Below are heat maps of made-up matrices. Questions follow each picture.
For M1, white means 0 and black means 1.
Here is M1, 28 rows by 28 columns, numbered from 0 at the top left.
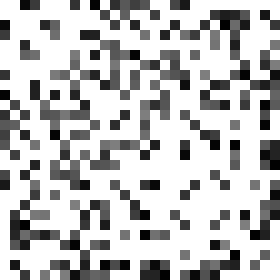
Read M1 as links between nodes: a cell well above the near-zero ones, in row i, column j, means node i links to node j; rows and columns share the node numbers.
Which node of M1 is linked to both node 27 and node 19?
node 18
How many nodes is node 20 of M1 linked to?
7
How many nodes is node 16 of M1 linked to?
9
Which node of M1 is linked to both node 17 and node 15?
node 6
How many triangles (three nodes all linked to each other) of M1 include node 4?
6
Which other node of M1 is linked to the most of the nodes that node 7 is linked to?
node 2
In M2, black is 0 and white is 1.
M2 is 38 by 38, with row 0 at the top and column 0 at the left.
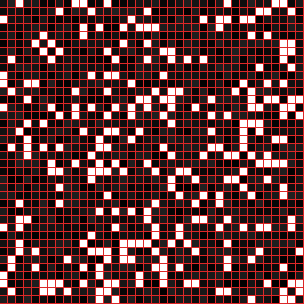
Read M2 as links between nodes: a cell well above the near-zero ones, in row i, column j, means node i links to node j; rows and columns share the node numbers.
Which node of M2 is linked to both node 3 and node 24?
node 27
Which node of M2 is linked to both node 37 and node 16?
node 14
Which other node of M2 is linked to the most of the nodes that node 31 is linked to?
node 21
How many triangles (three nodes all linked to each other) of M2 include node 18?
5
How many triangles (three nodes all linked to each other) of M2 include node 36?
8
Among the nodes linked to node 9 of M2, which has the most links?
node 13
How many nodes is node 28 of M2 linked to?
10
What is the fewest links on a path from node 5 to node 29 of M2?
4
